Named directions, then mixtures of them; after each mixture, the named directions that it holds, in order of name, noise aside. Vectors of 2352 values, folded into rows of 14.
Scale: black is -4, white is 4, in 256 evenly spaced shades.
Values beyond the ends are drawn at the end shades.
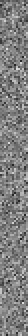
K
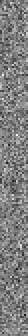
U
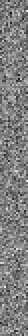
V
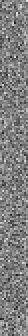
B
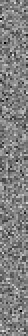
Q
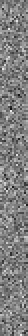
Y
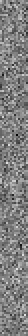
U.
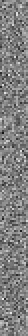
B.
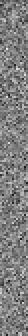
K.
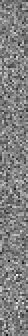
B, K.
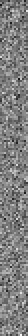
K, V, Y.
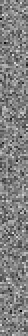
Q.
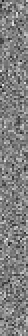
B, K.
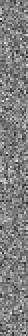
Q, Y.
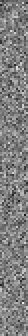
K.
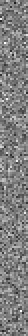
Q.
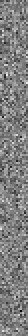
Q, U, V.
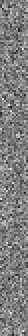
B, U, Y.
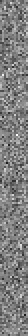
U.
